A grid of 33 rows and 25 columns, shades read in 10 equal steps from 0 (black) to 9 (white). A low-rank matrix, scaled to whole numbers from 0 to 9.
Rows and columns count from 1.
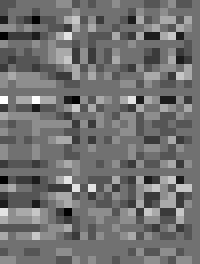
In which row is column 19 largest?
27
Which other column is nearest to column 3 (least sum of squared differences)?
4
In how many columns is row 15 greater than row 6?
12
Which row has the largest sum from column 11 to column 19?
13
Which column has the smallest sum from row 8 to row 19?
10
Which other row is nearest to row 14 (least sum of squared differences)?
9
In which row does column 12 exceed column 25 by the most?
24
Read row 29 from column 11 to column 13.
4 3 4
